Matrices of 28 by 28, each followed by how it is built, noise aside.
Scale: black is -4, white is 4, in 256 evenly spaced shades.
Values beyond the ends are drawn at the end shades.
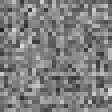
blocks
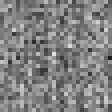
blocks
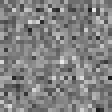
uneven rows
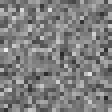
Hankel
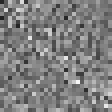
block diagonal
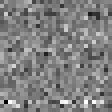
uneven rows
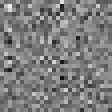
low rank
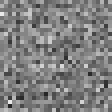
blocks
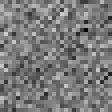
Hankel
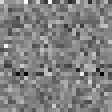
uneven rows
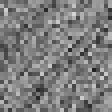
Hankel
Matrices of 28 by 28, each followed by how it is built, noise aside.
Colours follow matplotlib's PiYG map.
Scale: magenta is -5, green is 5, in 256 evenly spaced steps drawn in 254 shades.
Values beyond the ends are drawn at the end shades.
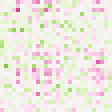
blocks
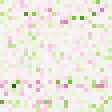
uneven rows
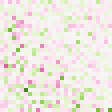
lower triangular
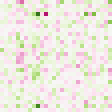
low rank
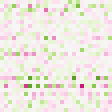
uneven rows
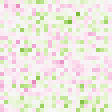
blocks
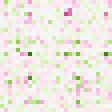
low rank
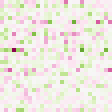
uneven rows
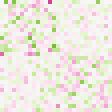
block diagonal
